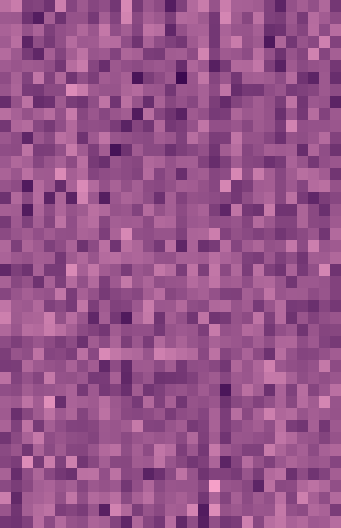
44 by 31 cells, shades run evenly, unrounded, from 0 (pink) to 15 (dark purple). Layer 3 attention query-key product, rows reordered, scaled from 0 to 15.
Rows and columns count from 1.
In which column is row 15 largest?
17
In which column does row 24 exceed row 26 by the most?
4
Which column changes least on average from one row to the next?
2
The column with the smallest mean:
7
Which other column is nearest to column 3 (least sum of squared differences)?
23
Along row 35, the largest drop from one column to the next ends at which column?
22
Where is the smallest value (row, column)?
41, 20
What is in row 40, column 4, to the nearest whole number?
6
